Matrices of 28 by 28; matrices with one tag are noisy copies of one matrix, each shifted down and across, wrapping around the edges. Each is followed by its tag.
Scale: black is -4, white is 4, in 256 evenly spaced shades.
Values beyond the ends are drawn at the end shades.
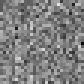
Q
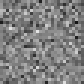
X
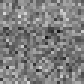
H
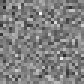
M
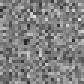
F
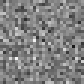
X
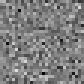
M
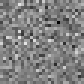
M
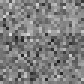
H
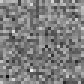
X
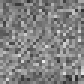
H
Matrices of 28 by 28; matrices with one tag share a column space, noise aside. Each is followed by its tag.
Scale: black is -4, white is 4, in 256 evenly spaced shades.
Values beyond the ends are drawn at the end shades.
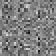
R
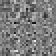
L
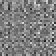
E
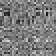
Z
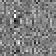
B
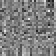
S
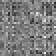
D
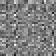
E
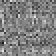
B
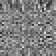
E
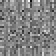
S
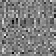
B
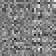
R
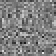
B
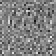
Z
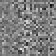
R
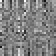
S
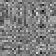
Z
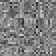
B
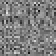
Z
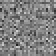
R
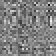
Z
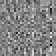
L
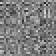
Z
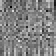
S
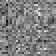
Z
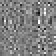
Z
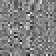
E
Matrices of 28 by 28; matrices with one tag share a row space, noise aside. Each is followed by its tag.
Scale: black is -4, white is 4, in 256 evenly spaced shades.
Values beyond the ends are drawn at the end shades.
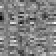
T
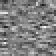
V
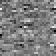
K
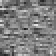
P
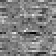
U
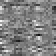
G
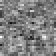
T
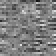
U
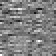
G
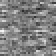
U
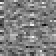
T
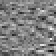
V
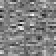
T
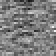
K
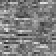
P
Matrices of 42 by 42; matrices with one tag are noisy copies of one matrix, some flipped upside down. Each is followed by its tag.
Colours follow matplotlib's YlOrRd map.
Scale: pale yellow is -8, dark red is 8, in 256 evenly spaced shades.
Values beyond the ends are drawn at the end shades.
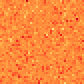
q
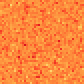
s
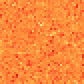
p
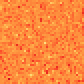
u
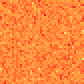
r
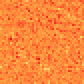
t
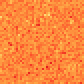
t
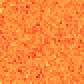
s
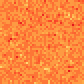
t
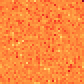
t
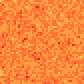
s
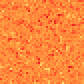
t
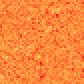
u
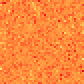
r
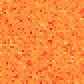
p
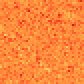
t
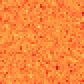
u
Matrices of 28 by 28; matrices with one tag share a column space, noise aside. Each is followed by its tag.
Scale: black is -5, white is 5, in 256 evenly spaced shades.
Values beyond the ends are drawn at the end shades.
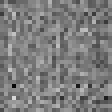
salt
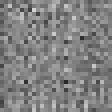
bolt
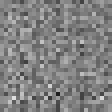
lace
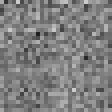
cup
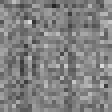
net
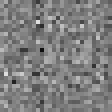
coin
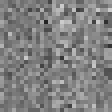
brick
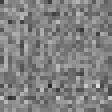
salt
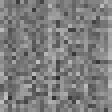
lace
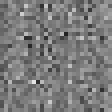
bolt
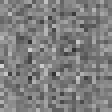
coin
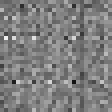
bolt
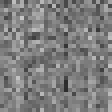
cup
